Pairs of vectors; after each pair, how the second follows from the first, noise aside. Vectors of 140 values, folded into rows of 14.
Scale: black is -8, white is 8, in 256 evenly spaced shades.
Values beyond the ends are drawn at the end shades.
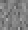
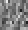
reversed, negated, scaled up.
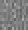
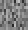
reversed, negated, scaled up.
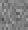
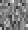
wrapped around, negated, scaled up.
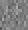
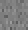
wrapped around, negated, partly zeroed.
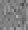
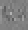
reversed, partly zeroed.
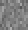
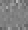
reversed, partly zeroed.
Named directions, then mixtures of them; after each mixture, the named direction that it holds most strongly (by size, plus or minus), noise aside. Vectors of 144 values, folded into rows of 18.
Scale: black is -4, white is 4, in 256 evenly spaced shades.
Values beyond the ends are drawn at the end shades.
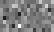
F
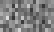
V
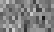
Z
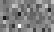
F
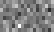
F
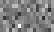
F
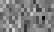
Z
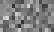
V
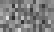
V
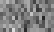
Z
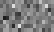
F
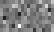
F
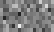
F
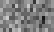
V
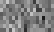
Z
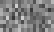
V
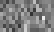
Z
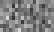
V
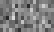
V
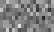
Z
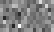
F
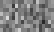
V
